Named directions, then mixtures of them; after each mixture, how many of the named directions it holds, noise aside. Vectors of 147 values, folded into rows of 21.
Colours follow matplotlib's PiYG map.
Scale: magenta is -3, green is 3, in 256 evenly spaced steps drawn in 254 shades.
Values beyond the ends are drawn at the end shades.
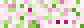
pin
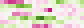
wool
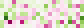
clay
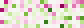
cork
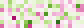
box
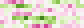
one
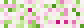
one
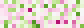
one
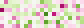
two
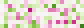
two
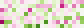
two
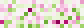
two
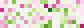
four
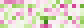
four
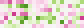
two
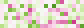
two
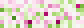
one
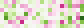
two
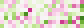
three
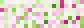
four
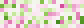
four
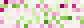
three
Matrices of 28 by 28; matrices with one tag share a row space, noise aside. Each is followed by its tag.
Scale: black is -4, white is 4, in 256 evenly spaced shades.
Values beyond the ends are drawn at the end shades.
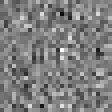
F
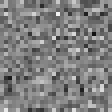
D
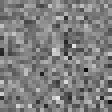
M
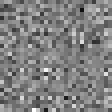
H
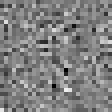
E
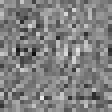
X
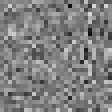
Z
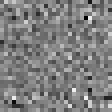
Z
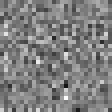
E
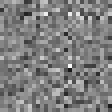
M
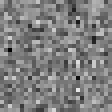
D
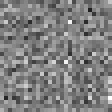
Z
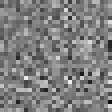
M
